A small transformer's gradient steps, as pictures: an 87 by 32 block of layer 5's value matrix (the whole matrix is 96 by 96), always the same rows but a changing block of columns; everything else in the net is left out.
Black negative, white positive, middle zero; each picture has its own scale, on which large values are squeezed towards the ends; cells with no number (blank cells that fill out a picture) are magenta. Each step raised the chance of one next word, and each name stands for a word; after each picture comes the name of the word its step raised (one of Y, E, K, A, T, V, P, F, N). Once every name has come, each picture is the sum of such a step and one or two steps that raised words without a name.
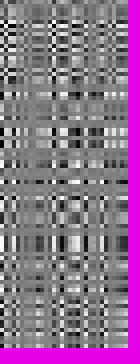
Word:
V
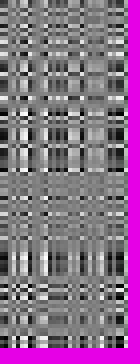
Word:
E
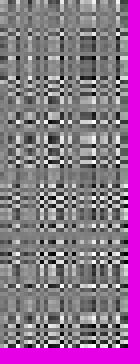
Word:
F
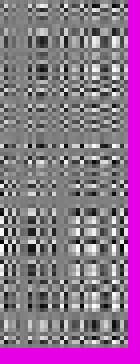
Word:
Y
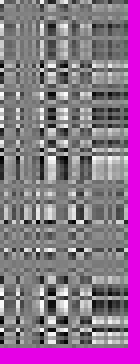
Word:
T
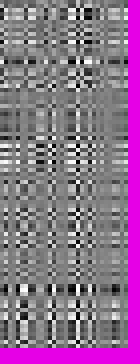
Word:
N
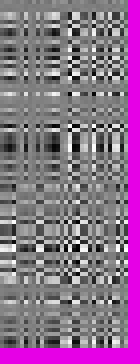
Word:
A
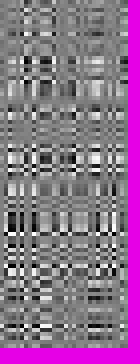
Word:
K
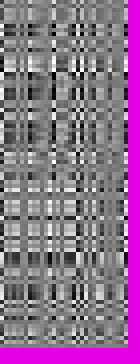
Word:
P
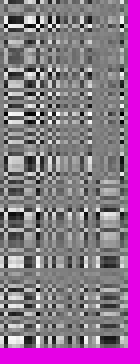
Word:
E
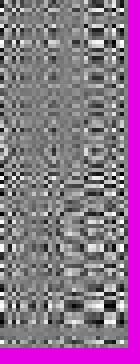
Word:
Y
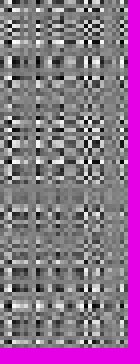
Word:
N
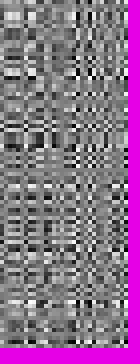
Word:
A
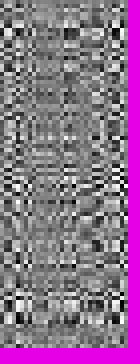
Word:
P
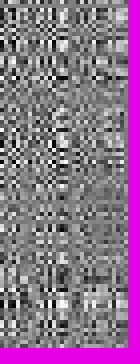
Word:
N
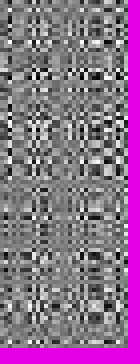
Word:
P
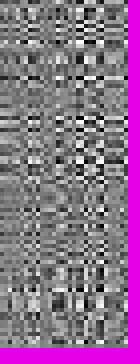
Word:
N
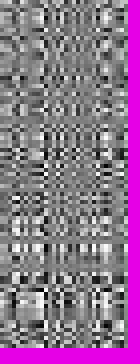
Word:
Y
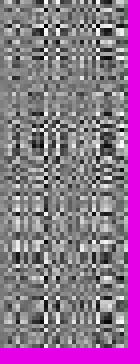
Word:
A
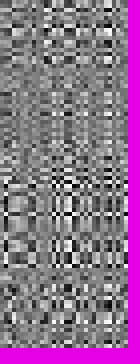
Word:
N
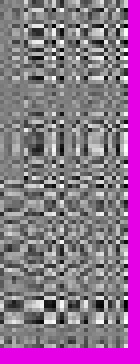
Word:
A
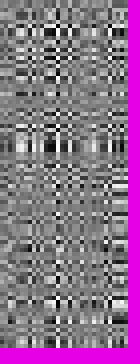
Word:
A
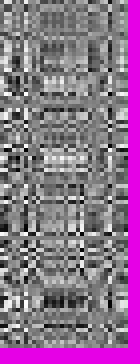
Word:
K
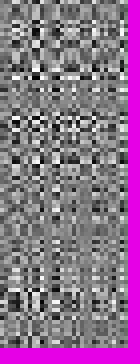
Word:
P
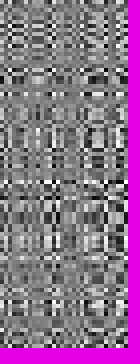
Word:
V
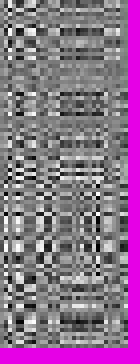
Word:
Y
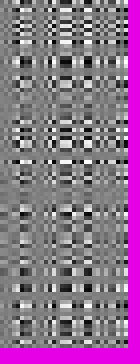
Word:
N
